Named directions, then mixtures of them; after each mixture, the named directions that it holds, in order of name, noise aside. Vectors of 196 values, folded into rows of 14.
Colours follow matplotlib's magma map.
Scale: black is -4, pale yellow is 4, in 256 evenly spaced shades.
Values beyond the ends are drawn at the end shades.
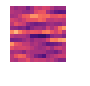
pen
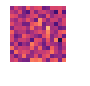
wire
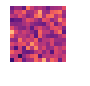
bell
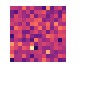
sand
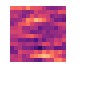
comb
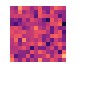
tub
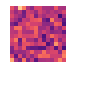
bell, comb, tub.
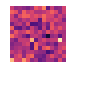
pen, sand, wire.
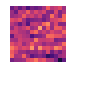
comb, sand.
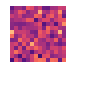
bell, wire.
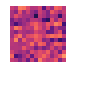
pen, sand, tub.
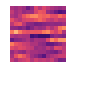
pen.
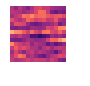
pen.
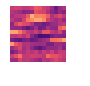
comb, pen.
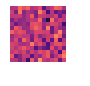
sand, tub, wire.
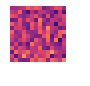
wire.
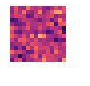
bell, pen.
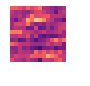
comb, pen.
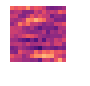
comb.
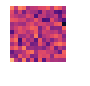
bell, tub.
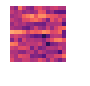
pen, tub.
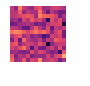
pen, tub.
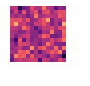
tub.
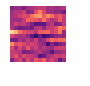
bell, pen.
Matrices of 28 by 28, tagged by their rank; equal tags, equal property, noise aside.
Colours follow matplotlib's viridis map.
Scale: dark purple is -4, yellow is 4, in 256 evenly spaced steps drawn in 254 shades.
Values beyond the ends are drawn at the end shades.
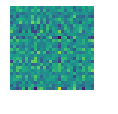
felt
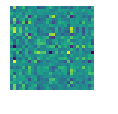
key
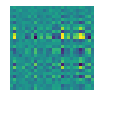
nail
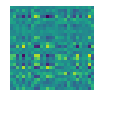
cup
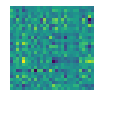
felt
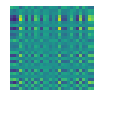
nail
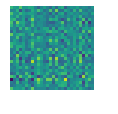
felt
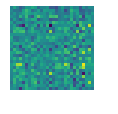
key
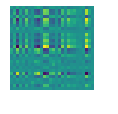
nail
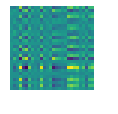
nail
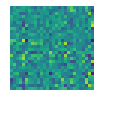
key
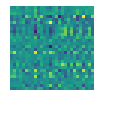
felt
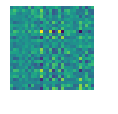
cup
